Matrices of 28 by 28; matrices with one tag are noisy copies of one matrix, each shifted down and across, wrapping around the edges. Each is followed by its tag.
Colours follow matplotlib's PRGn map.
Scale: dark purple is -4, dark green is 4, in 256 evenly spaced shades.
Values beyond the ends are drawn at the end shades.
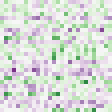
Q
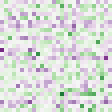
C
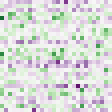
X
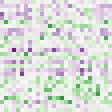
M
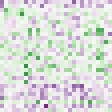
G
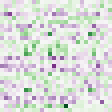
Q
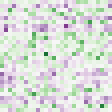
M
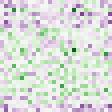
G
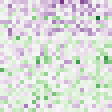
G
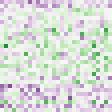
G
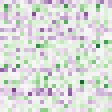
X
